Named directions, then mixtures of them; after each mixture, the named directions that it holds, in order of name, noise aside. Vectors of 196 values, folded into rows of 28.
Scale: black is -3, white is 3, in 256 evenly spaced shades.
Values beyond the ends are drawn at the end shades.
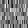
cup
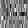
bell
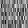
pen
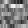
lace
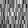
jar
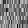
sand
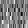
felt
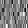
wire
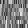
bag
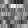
lace.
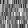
bag.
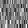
bag, sand, wire.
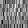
felt, jar, sand.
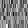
bell, wire.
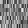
sand.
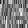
bag.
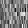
bell, pen, wire.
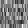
felt, lace, pen.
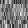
bag, cup, lace.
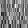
bag, jar, pen.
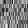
sand, wire.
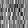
felt, pen.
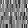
pen, wire.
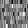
lace, wire.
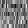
cup, jar, lace.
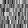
jar, sand, wire.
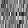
bell, pen, sand.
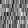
bag, sand.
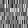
cup.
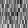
jar.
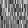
bag, bell.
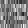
bell, cup, lace.
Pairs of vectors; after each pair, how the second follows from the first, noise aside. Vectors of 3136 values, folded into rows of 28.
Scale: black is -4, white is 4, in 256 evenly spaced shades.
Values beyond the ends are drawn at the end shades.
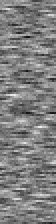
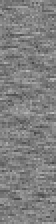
negated, shrunk.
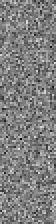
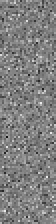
partly zeroed.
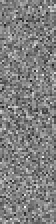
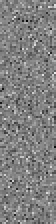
partly zeroed.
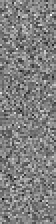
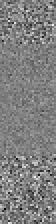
reversed, negated, partly zeroed.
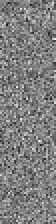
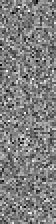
shuffled.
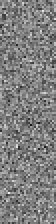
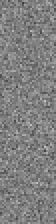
negated, shrunk.
